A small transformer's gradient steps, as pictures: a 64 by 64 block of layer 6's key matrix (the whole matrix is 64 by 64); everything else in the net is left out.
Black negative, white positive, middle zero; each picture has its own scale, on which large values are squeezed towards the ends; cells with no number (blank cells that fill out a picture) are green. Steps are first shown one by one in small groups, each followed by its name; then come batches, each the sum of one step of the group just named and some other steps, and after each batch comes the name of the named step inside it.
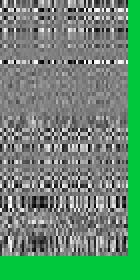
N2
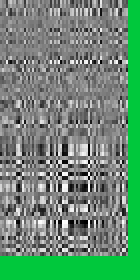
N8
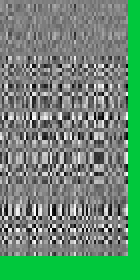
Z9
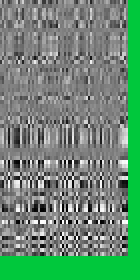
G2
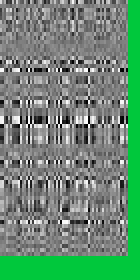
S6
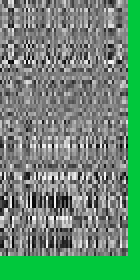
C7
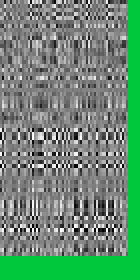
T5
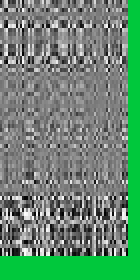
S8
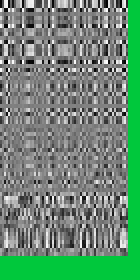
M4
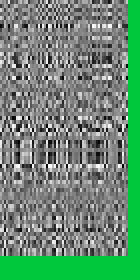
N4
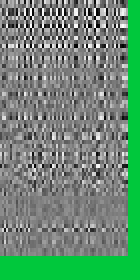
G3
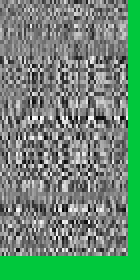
N8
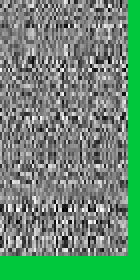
N4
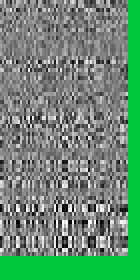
S6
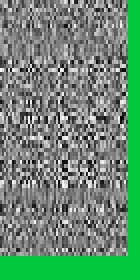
S6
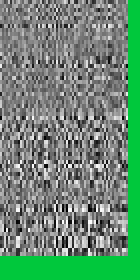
N4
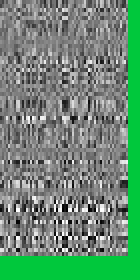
G2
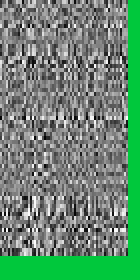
S8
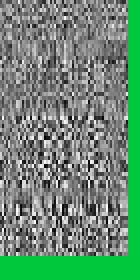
Z9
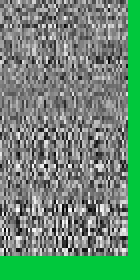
N4
